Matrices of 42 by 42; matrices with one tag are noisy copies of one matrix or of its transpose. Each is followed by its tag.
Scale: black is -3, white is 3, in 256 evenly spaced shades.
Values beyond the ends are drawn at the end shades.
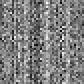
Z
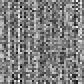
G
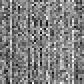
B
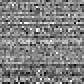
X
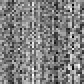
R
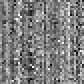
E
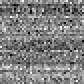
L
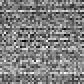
B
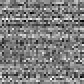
G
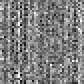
G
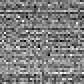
B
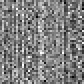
X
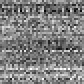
L
